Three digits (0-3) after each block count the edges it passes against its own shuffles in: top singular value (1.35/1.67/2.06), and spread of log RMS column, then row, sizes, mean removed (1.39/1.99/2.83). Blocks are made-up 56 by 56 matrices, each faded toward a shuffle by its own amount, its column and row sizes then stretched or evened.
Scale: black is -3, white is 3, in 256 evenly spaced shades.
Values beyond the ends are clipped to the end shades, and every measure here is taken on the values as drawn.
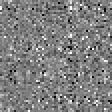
1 1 1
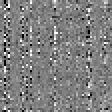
2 3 1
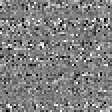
0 0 3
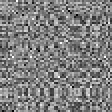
3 0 1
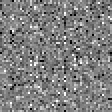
1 2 0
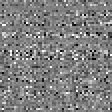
1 1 3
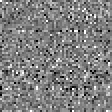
2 1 2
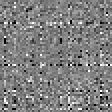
3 2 2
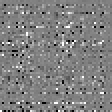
2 2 3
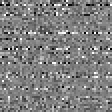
0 1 3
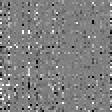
1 3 2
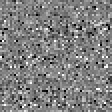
0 0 2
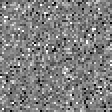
1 0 0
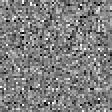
1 1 1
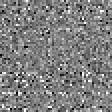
1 1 2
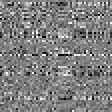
3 0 3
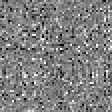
2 1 1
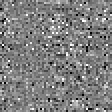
1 2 2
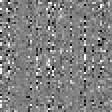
1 3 1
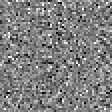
2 1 0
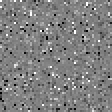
0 1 1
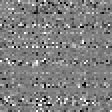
0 1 3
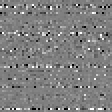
1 0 3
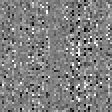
1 3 0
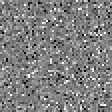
1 0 0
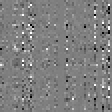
1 3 1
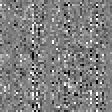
2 3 1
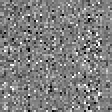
1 2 1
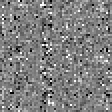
0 2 0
